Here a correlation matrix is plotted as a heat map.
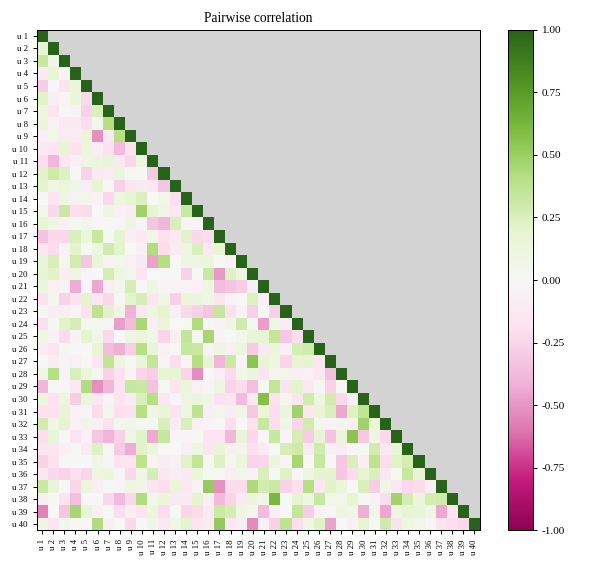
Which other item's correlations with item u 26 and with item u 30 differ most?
u 21
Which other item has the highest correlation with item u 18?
u 11
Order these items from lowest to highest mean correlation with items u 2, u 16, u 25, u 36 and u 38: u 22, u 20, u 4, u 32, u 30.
u 4, u 32, u 30, u 20, u 22
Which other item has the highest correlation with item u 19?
u 12
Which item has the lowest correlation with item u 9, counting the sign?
u 6
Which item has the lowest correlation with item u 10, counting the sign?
u 8
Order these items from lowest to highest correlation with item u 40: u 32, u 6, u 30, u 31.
u 31, u 30, u 32, u 6
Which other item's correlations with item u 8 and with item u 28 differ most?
u 7
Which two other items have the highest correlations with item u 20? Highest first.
u 27, u 37
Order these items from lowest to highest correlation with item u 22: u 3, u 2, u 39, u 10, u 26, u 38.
u 3, u 39, u 2, u 26, u 10, u 38
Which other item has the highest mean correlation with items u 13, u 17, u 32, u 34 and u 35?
u 40
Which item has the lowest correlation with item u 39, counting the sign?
u 1
